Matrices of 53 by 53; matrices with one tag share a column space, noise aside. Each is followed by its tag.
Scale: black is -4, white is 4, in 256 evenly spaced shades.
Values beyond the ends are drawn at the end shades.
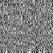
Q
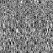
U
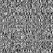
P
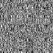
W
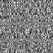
P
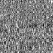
U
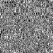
P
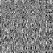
U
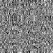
Q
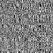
W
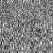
U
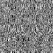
W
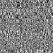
P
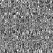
P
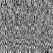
Q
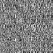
W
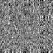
Q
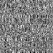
W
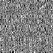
W
